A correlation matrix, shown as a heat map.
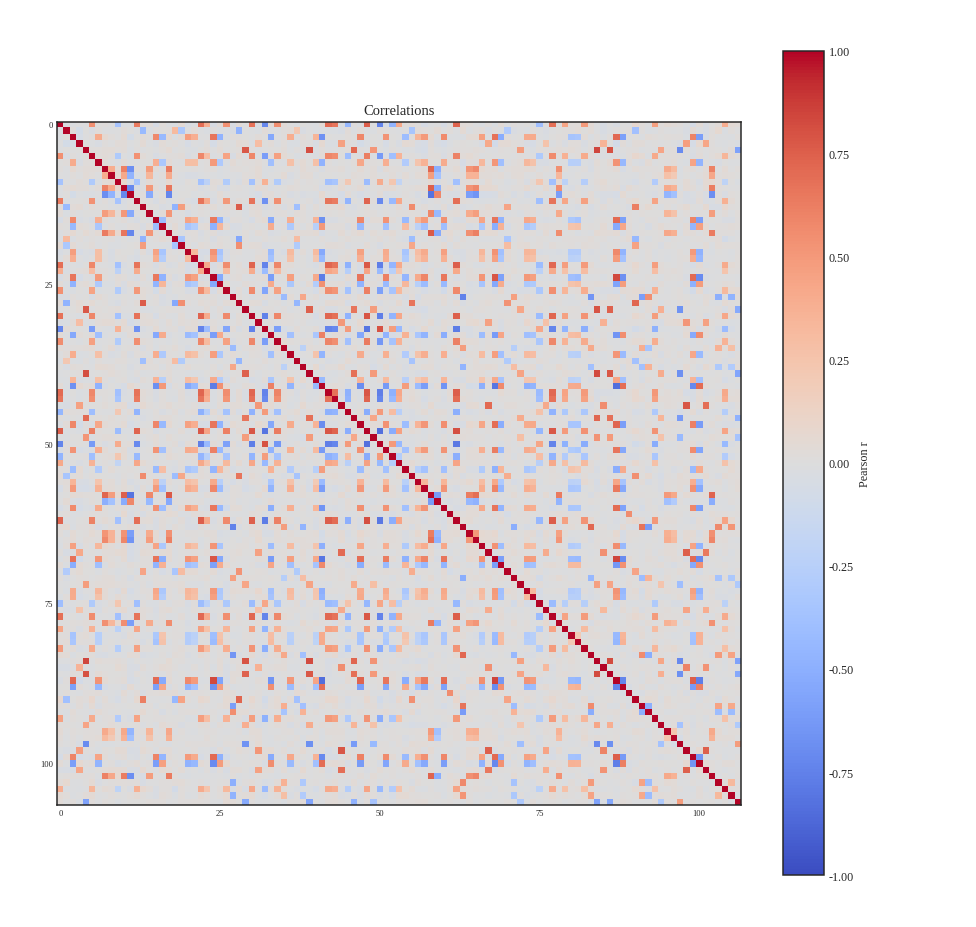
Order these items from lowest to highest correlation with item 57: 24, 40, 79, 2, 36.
79, 40, 36, 2, 24
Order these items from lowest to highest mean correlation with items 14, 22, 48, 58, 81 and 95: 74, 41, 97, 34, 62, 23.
74, 97, 41, 23, 34, 62
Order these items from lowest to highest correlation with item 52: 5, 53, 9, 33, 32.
5, 53, 33, 9, 32
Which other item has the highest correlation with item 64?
58
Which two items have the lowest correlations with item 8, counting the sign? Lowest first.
11, 59
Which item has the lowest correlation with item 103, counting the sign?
27
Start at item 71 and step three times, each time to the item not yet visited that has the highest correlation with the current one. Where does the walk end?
38
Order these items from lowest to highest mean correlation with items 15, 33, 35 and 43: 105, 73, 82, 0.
73, 105, 82, 0
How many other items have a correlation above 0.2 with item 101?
7
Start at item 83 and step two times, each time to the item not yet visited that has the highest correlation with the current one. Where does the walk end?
91
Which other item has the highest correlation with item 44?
98
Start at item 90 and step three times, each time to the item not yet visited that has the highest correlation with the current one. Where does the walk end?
55
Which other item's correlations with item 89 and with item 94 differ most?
61
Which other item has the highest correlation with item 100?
41
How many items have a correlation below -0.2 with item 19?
3
